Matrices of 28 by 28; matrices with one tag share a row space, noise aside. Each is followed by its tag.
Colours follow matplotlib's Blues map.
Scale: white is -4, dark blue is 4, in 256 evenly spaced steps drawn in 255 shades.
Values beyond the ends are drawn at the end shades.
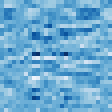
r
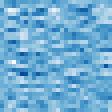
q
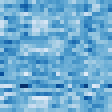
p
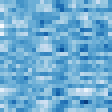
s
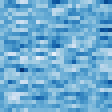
q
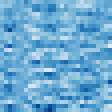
r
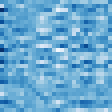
s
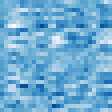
q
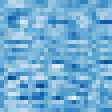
q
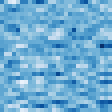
q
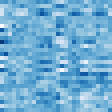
s
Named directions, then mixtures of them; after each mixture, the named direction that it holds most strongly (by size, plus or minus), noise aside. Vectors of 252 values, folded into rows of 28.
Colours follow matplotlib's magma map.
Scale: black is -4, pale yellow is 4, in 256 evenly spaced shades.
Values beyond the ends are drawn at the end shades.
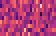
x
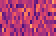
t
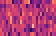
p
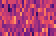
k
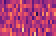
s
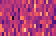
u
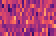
k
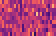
s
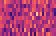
s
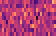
t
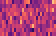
p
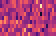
x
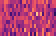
s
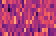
k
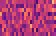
t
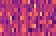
u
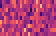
x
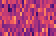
k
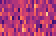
u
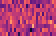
p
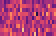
s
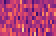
s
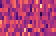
x
